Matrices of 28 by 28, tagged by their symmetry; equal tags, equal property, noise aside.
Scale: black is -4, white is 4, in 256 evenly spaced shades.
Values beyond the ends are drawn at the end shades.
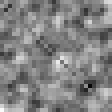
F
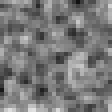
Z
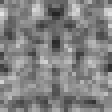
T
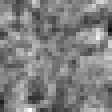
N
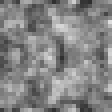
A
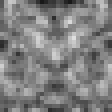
T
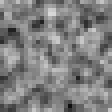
Z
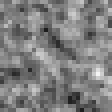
N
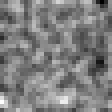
N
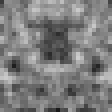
T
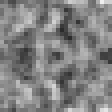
A
